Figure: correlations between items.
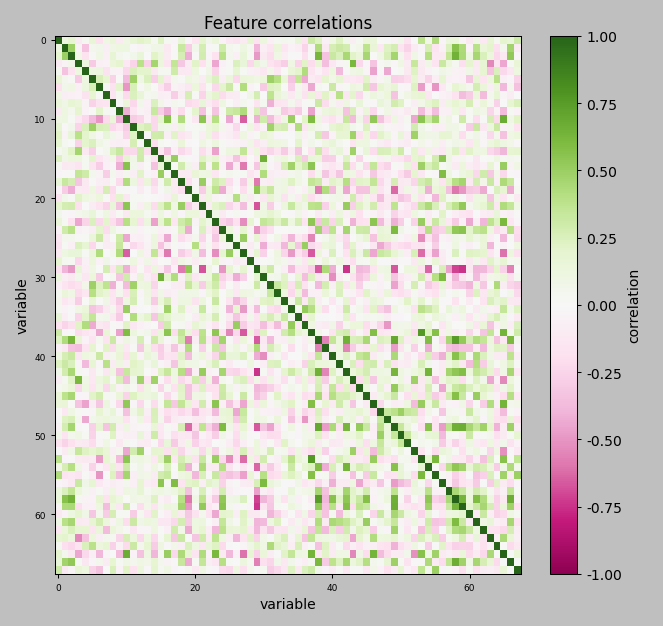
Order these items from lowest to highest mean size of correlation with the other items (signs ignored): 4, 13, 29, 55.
13, 4, 55, 29
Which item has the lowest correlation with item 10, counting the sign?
27
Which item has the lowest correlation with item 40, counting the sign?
30
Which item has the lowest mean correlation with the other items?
29
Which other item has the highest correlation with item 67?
55
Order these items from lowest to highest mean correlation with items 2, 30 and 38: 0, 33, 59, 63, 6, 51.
51, 6, 33, 63, 0, 59
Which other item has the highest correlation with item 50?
47
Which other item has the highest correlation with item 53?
37
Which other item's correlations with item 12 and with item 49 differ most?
59
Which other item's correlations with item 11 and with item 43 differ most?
3
